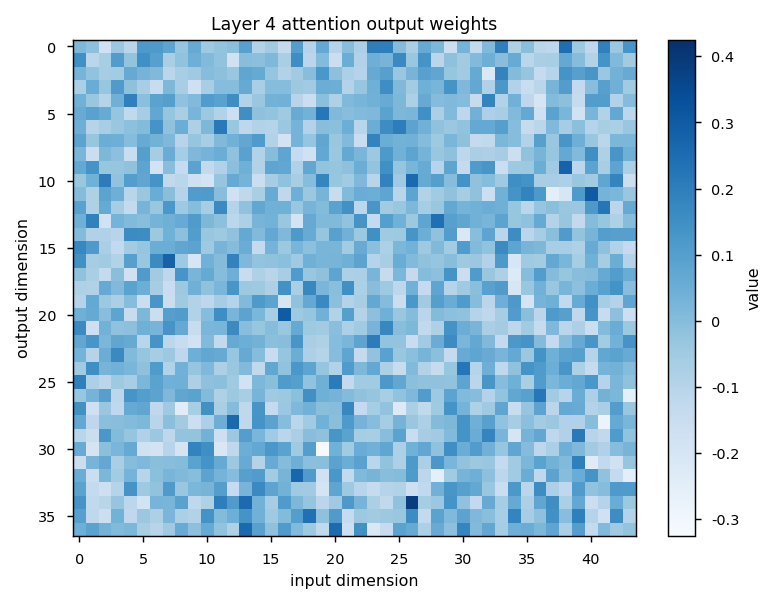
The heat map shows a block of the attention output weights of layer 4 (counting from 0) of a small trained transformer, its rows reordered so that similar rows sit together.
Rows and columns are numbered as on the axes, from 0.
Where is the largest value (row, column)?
34, 26
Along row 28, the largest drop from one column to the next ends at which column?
13
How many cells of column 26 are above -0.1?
33
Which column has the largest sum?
0
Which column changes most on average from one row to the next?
1
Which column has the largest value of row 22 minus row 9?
6
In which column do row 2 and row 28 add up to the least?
41
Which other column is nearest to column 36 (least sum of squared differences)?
39
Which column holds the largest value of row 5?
19
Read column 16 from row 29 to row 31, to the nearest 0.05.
-0.1 0.1 0
